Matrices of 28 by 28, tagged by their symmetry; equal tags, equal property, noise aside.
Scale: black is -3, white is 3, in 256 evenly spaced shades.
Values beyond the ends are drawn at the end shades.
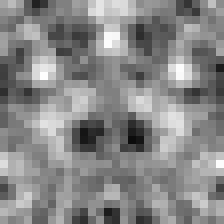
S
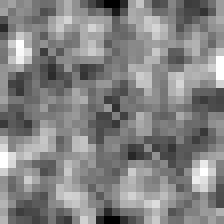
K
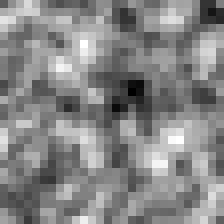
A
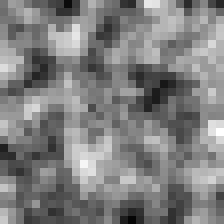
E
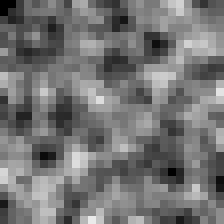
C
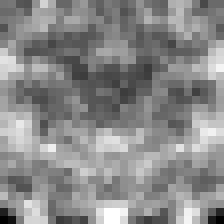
S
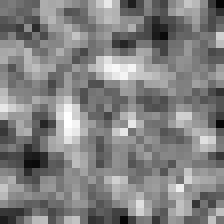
C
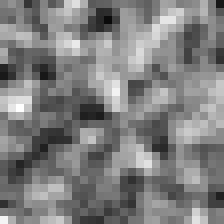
E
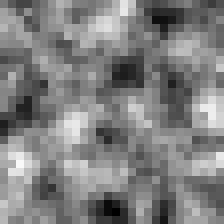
E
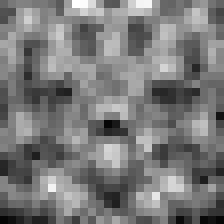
S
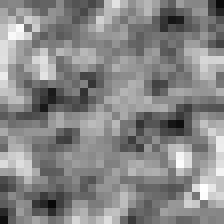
K
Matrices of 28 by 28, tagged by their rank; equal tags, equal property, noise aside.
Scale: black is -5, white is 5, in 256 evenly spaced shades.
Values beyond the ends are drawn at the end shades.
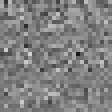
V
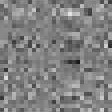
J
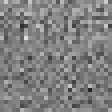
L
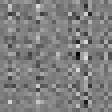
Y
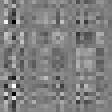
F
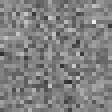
V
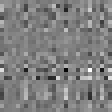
F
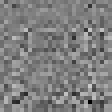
Y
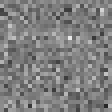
V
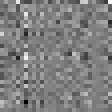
Y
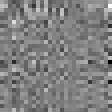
Y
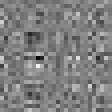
Y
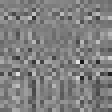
Y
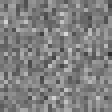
V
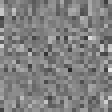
J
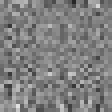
J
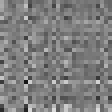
F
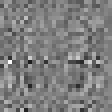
Y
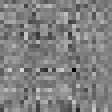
J
